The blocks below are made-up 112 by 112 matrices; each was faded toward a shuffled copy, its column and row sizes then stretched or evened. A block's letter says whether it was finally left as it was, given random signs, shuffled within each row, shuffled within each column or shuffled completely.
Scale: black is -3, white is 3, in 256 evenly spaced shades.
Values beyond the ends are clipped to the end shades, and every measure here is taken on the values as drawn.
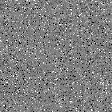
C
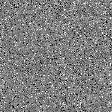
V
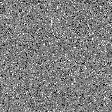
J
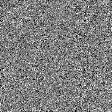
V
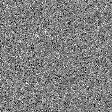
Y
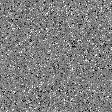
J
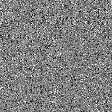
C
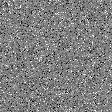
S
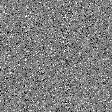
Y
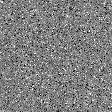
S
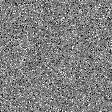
S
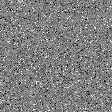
J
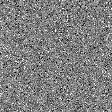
Y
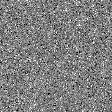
Y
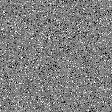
J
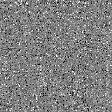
C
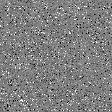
J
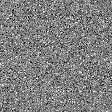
J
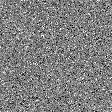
S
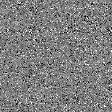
V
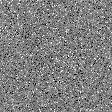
S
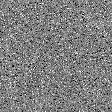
S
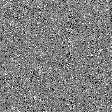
Y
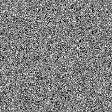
V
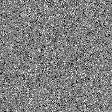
Y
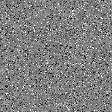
C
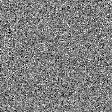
Y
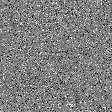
S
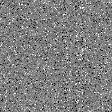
V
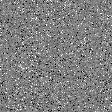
Y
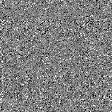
C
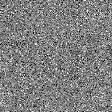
C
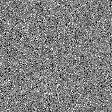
Y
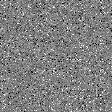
V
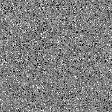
V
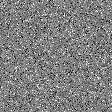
S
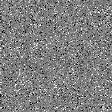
C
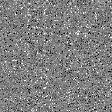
C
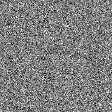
V
